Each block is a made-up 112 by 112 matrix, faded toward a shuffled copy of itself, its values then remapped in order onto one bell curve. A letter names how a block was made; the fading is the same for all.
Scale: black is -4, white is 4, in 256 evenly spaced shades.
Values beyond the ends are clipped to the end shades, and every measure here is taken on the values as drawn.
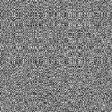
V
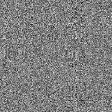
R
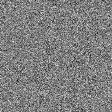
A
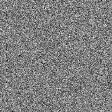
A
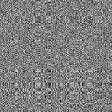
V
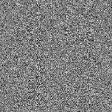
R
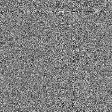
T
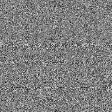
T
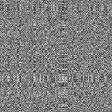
V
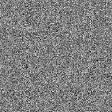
R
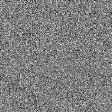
T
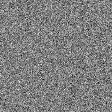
A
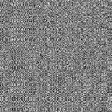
V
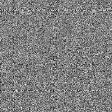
T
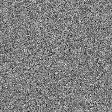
A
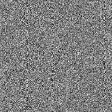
R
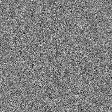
A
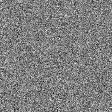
A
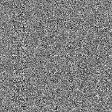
T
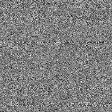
T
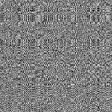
V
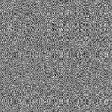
V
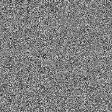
T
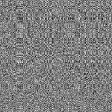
V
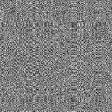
V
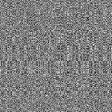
V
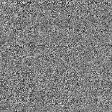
T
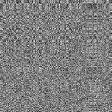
V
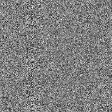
T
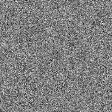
A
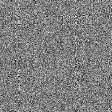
R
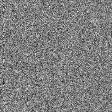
A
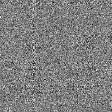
T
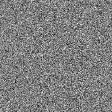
A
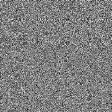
R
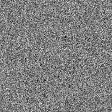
A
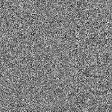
R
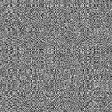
V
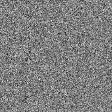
A
